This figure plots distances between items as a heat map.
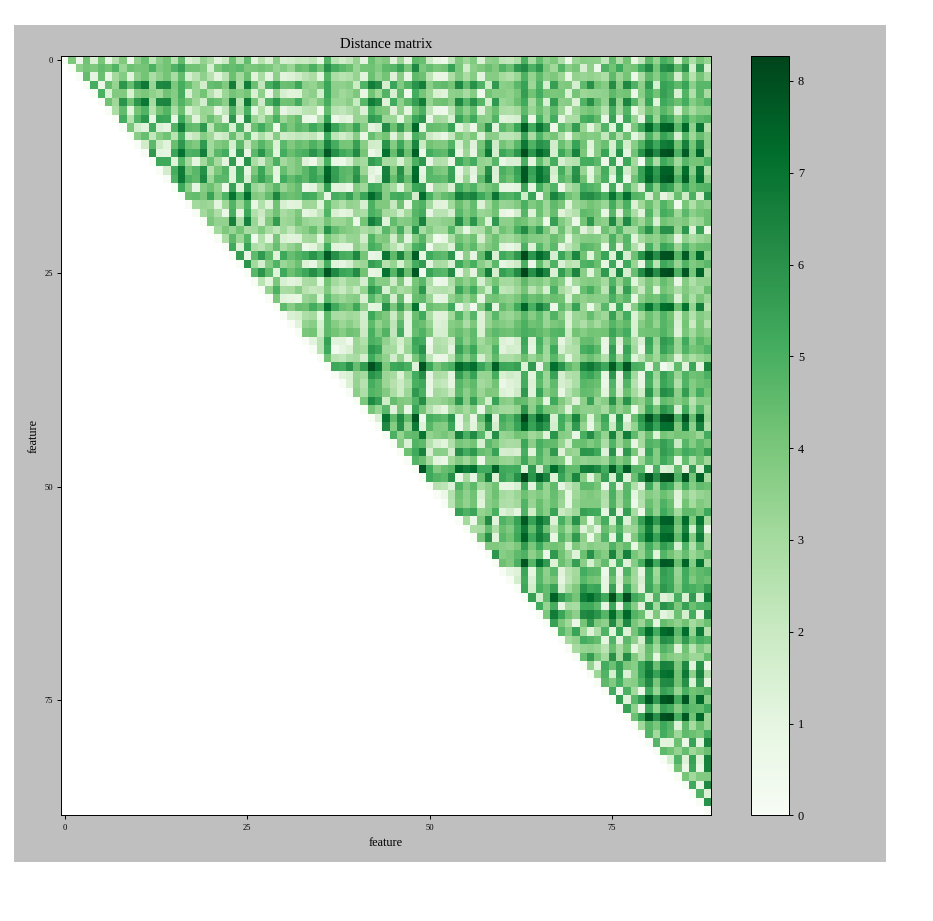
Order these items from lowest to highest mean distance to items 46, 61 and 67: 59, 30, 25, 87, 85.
59, 30, 25, 87, 85
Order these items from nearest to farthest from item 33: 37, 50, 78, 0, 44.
50, 37, 0, 78, 44
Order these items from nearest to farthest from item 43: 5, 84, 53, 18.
84, 18, 53, 5
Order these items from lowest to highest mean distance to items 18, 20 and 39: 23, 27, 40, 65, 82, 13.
27, 40, 13, 23, 65, 82
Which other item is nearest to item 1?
73
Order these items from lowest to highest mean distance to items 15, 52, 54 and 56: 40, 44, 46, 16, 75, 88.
75, 88, 46, 40, 44, 16
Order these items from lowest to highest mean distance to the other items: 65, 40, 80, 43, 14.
40, 43, 14, 65, 80
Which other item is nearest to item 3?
5
